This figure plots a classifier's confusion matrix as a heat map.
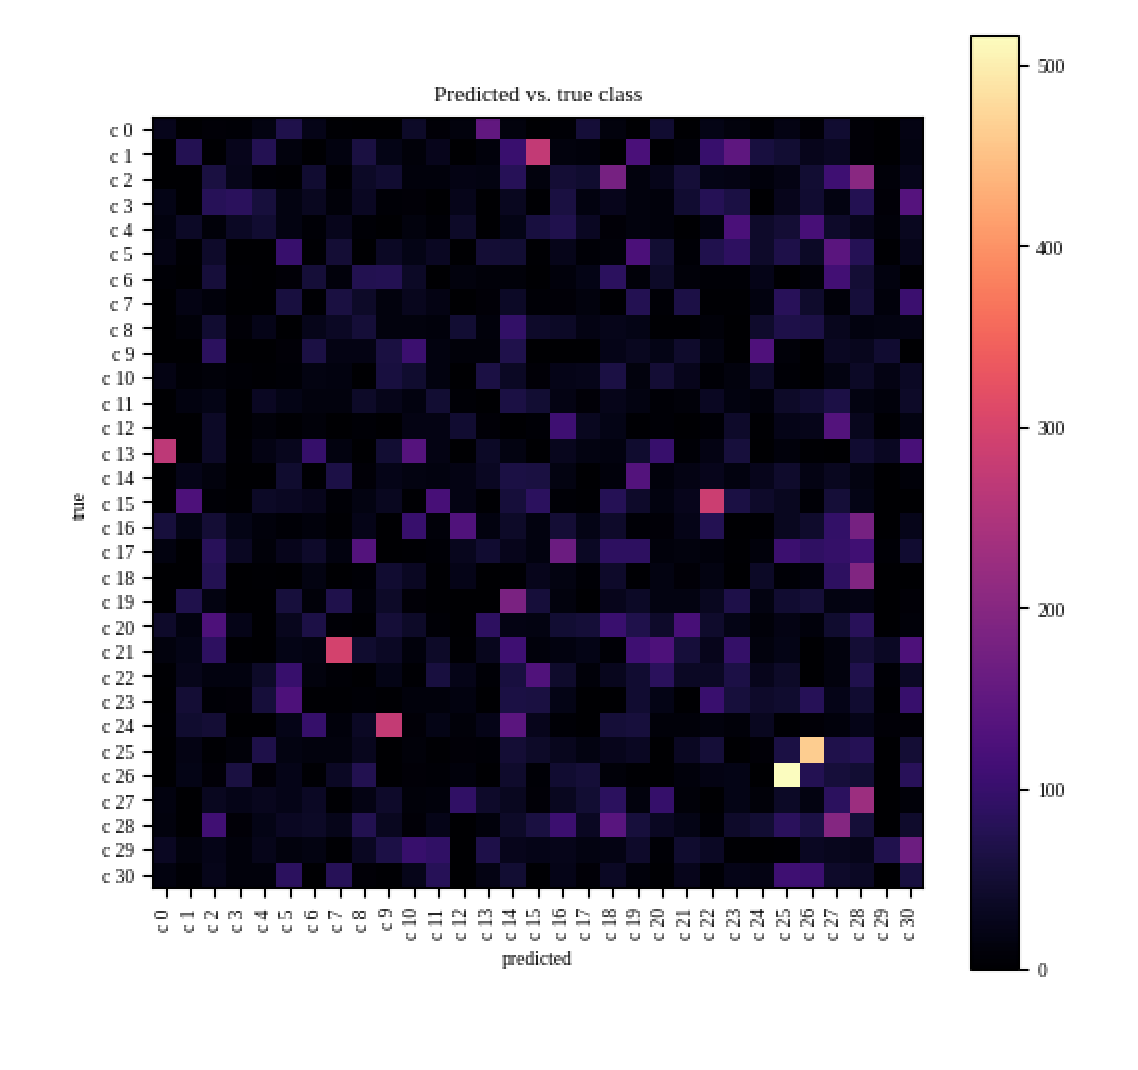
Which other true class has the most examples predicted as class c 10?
c 13
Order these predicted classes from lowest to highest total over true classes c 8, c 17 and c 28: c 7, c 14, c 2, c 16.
c 7, c 14, c 2, c 16
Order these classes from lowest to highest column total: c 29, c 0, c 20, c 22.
c 29, c 0, c 20, c 22
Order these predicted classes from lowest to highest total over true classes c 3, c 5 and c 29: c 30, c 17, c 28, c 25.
c 17, c 25, c 28, c 30
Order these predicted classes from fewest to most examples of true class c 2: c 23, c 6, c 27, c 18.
c 23, c 6, c 27, c 18
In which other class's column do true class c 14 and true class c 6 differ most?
c 19
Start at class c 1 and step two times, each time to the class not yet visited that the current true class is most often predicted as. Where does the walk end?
c 22
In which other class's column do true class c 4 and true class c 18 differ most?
c 28
